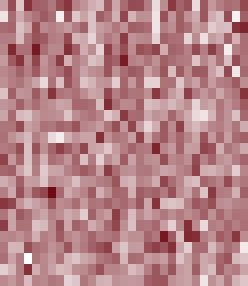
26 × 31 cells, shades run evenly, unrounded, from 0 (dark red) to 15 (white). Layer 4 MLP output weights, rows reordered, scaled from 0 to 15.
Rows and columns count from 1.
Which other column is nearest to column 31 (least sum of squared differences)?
18
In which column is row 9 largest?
1
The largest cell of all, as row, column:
24, 4
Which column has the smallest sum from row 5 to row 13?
16
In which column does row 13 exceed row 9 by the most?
7
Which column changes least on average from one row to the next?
23
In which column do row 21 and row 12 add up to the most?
26
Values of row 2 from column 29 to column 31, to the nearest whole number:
4 14 5
